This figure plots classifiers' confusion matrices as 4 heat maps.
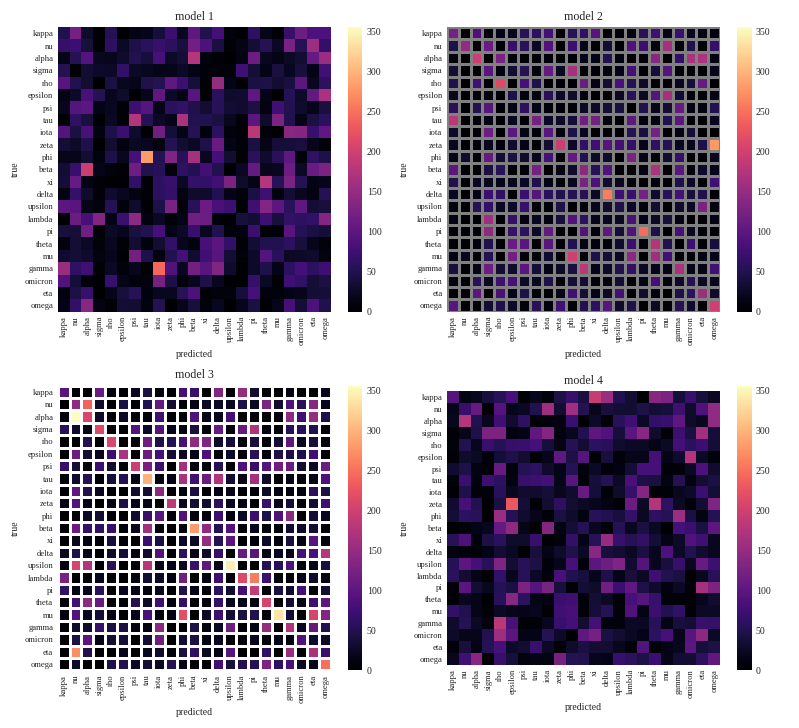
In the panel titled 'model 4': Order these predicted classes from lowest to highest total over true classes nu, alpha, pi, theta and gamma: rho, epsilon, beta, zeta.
beta, zeta, epsilon, rho
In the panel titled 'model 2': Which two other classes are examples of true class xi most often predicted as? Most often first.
beta, omega
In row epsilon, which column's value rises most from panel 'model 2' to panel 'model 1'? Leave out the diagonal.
omega
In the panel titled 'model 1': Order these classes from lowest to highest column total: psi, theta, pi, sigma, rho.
sigma, rho, theta, psi, pi
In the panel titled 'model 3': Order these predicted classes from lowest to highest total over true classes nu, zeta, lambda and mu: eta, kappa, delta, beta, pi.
beta, kappa, delta, pi, eta
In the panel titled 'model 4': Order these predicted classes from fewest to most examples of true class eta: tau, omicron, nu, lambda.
lambda, nu, tau, omicron
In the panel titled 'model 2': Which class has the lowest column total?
nu
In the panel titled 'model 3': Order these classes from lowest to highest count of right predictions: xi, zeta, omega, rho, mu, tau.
xi, zeta, rho, omega, tau, mu
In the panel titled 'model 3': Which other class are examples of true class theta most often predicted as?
alpha
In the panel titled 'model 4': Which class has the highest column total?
rho
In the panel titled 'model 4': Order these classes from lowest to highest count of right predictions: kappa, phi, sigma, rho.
phi, rho, kappa, sigma
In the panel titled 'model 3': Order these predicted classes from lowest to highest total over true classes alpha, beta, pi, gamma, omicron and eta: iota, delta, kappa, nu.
kappa, delta, iota, nu
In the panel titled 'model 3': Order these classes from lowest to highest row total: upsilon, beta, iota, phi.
iota, phi, beta, upsilon
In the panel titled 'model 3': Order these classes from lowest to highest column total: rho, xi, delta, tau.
rho, xi, delta, tau
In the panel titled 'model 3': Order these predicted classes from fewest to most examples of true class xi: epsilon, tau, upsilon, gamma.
epsilon, gamma, tau, upsilon
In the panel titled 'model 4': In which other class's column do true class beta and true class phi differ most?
iota
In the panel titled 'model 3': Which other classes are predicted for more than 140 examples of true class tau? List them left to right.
phi, delta, pi
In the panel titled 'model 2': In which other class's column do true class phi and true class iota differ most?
theta
